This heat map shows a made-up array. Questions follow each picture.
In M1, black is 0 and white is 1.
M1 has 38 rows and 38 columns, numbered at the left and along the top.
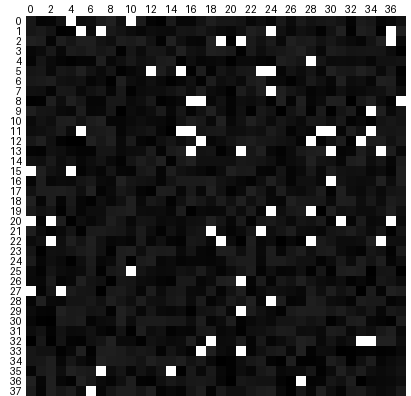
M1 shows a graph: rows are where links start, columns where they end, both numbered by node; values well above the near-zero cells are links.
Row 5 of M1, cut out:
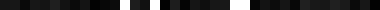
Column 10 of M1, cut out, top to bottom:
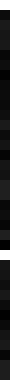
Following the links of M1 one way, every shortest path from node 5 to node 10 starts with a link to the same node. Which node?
node 15
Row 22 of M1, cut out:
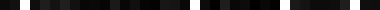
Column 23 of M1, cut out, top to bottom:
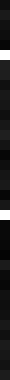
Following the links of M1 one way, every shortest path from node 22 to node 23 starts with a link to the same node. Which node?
node 2
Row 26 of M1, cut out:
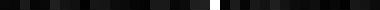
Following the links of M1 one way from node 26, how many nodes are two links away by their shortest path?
2
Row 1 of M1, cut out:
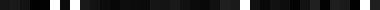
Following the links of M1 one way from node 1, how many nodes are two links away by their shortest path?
4
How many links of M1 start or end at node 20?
4
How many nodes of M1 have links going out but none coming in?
10
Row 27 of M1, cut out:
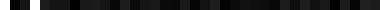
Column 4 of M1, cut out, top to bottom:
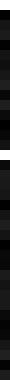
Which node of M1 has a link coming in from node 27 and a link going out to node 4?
node 0
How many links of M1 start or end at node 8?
3
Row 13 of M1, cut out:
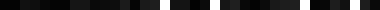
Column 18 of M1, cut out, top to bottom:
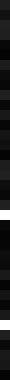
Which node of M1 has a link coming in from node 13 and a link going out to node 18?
node 21
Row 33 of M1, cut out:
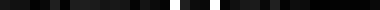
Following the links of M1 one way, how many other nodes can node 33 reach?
4
